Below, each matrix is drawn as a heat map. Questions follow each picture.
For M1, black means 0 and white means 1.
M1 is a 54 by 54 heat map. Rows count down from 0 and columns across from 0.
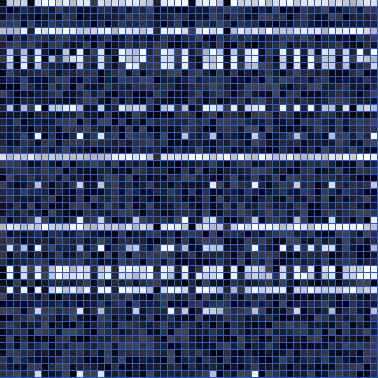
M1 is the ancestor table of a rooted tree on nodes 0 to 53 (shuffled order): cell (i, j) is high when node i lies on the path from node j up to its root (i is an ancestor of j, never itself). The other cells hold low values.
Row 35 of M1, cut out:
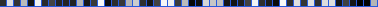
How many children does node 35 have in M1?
7
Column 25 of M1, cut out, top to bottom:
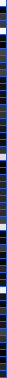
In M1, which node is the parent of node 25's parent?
0
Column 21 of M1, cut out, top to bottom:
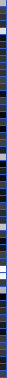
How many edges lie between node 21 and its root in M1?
7
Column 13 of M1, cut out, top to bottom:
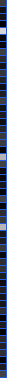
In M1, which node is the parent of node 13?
4
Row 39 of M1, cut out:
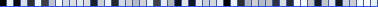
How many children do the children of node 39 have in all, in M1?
4
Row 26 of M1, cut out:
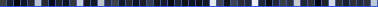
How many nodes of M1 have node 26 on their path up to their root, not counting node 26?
8
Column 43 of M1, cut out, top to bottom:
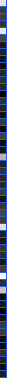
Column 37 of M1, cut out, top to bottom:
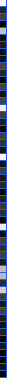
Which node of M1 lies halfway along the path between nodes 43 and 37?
38
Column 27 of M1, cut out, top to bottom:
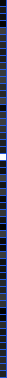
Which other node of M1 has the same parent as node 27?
32
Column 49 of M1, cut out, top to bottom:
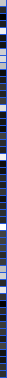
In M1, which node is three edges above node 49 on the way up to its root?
8
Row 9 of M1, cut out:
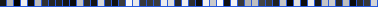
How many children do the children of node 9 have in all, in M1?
7
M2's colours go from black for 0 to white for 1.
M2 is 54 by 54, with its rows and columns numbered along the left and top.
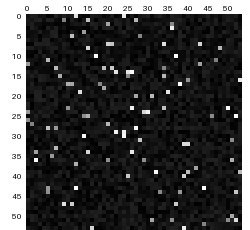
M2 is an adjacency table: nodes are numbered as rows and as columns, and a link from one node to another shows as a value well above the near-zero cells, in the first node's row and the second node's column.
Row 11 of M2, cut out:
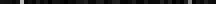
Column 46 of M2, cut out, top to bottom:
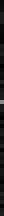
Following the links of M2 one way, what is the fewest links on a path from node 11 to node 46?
7
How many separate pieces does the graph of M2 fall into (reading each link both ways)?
4
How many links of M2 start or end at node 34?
7
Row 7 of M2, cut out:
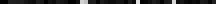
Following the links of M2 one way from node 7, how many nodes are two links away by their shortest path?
8
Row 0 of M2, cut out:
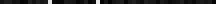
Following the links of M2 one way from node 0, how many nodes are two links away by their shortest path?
3
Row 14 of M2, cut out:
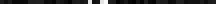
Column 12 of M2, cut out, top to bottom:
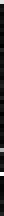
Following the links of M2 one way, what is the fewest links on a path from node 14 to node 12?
3
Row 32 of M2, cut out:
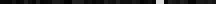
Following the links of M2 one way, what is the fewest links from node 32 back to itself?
2
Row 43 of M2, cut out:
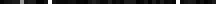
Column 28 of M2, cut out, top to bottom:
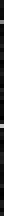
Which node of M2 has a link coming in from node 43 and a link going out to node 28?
node 5
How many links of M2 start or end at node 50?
3
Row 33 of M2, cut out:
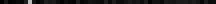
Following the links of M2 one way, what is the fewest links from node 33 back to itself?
4
